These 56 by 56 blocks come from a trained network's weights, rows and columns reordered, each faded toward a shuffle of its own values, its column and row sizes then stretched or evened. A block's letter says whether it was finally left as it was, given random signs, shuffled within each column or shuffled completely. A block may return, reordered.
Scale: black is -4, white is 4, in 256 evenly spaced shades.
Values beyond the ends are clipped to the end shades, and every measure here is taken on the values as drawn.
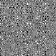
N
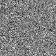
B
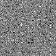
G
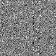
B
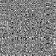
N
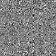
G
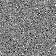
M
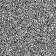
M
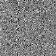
G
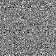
G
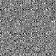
N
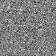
G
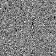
B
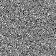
M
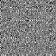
N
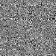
G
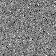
M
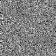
G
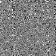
G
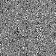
B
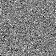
M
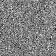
M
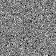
M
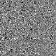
G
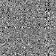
G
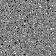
M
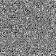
G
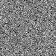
M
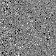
B
